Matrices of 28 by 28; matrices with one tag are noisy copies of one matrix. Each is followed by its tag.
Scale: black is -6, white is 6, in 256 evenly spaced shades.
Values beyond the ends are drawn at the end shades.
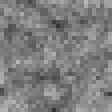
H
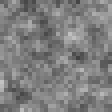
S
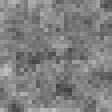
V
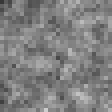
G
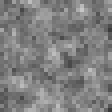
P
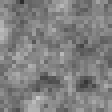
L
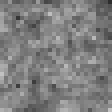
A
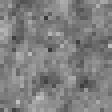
L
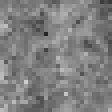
A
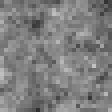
A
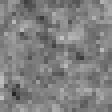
S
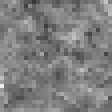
S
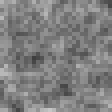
V
